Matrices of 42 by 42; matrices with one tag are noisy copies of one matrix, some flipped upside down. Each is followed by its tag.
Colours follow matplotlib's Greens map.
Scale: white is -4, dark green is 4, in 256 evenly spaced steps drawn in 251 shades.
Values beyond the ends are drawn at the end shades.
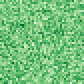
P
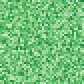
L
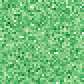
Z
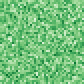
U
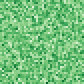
U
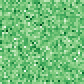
U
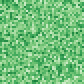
U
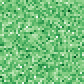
U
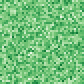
U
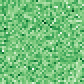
Z
